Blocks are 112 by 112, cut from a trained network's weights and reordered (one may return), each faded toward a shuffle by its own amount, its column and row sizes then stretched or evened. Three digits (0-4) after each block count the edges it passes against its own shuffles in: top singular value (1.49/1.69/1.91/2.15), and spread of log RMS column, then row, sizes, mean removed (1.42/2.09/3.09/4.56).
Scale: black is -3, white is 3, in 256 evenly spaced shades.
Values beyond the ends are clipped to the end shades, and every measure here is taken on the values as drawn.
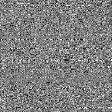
2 0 3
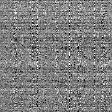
4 3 0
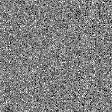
2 2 0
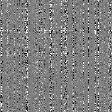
1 4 2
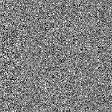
2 2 0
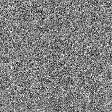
0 0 1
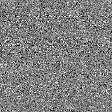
1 0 2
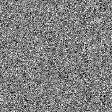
0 1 0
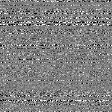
0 0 4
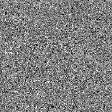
1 1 2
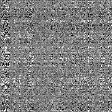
3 3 2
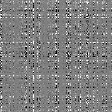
4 4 3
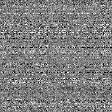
2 2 3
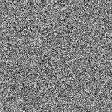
3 0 0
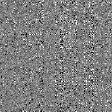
1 3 2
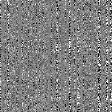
1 4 1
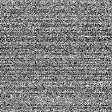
4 2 1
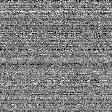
4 0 3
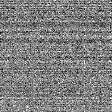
4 2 1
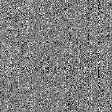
0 3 2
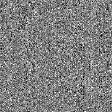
0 2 0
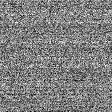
1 0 1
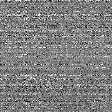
3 1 3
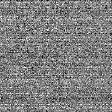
3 2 2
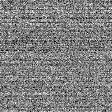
3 0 2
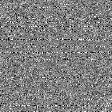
0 0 3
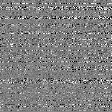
1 2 4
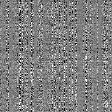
1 4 0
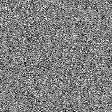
1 0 2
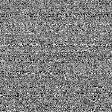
0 0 3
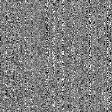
1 3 0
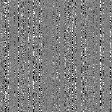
3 4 0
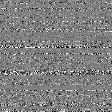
1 0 4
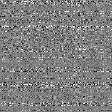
0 2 4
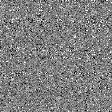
0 1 2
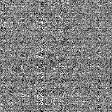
1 3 1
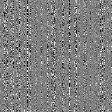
3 4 1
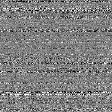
1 0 4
